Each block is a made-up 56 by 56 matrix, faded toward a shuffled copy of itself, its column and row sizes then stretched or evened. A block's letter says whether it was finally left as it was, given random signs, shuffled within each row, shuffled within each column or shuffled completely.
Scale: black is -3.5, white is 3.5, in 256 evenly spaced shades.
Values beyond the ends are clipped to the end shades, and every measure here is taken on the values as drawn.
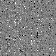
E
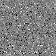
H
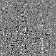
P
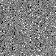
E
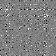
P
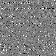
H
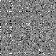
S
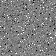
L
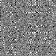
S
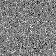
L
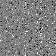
E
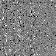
E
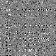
S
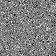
L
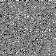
H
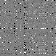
S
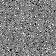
L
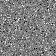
L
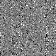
E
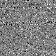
H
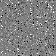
E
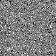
E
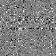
S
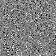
E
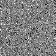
E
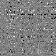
S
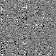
P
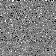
H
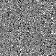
E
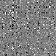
S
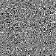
P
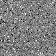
L
